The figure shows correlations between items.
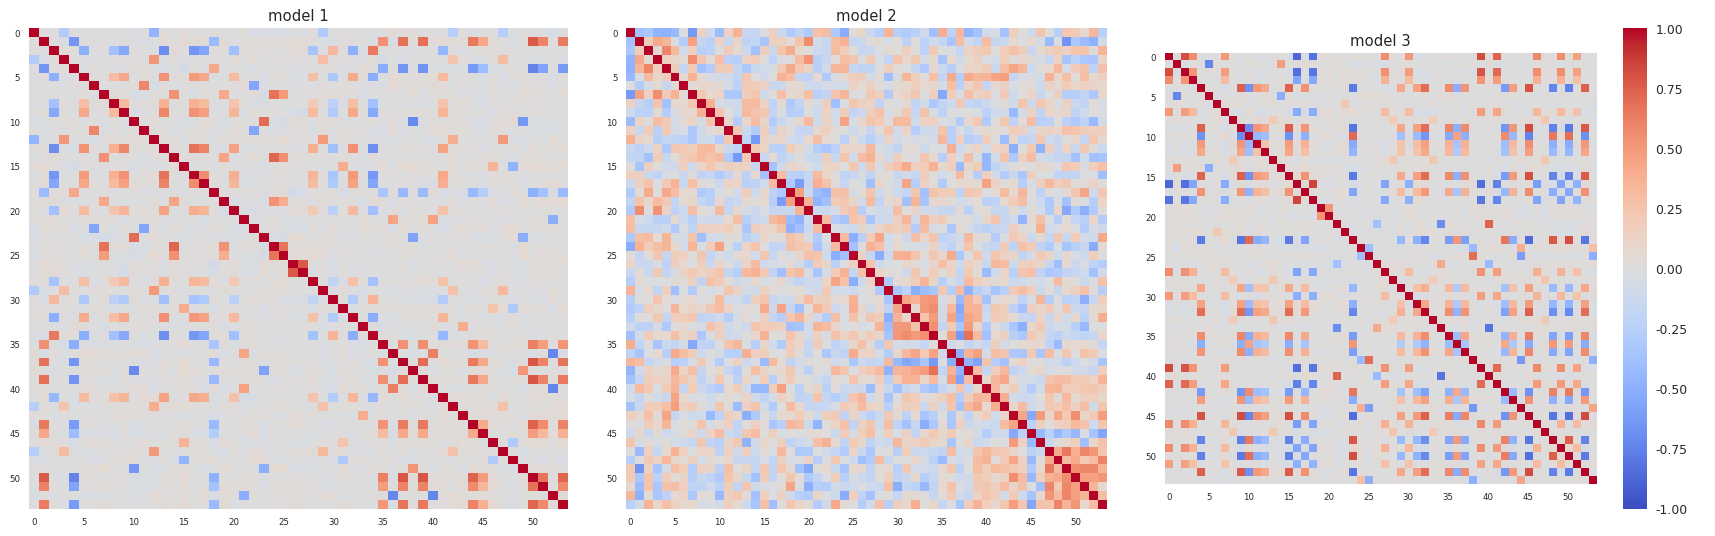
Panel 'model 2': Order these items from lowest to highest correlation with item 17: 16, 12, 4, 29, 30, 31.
30, 29, 12, 4, 16, 31
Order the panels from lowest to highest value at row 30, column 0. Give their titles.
model 2, model 1, model 3
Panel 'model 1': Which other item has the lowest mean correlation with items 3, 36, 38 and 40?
52
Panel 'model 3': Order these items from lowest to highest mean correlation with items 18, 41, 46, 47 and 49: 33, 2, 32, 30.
32, 33, 30, 2
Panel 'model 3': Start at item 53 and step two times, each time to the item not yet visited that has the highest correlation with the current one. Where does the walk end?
24
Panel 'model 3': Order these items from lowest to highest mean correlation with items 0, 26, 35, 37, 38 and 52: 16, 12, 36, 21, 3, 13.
36, 16, 21, 13, 3, 12
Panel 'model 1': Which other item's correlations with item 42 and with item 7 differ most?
24
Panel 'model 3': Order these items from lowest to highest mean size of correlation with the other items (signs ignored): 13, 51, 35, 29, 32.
13, 51, 29, 35, 32
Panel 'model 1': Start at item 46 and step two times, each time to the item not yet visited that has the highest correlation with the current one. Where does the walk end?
31
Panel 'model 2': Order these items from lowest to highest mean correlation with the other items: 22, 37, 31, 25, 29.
37, 29, 22, 25, 31
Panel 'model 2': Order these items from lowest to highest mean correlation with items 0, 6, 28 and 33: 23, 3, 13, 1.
1, 3, 13, 23
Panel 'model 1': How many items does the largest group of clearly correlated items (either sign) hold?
13
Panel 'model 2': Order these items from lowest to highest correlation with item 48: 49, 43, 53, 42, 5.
5, 42, 49, 43, 53
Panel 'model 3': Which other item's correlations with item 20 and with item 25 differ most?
38
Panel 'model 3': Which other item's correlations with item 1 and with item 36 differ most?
5
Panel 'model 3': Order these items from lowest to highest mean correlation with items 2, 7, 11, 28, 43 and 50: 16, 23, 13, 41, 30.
16, 23, 13, 30, 41
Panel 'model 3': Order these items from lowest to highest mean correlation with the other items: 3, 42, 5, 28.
42, 5, 28, 3
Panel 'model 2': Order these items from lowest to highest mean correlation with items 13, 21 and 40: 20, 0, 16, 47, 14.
14, 20, 0, 16, 47
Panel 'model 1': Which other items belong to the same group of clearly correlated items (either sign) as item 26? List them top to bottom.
27
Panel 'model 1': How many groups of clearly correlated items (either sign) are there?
10
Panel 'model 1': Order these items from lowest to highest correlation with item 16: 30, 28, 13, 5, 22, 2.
2, 30, 22, 28, 5, 13
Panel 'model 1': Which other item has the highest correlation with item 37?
50
